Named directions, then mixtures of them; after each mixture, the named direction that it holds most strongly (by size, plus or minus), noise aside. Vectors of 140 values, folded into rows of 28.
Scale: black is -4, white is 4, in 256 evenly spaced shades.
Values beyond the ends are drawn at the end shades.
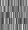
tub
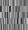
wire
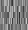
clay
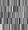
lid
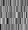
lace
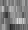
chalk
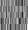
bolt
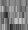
chalk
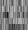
chalk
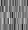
tub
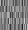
tub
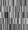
wire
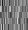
wire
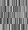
lid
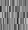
wire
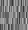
clay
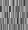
wire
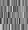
lid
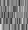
lid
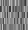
wire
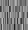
wire
